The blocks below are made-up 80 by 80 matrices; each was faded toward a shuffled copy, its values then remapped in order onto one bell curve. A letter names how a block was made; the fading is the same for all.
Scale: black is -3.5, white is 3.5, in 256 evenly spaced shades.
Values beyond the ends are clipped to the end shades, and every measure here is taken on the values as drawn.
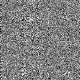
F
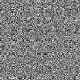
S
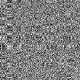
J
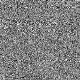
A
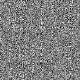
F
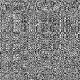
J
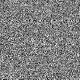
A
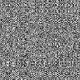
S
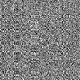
J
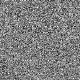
A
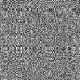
J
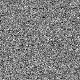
A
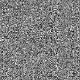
F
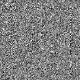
F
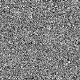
A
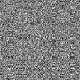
J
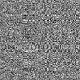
S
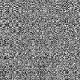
S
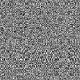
J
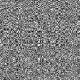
S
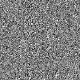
F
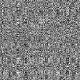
S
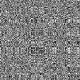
J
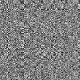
J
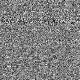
A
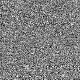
A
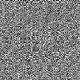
S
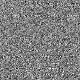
A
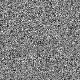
A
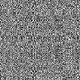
S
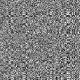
J
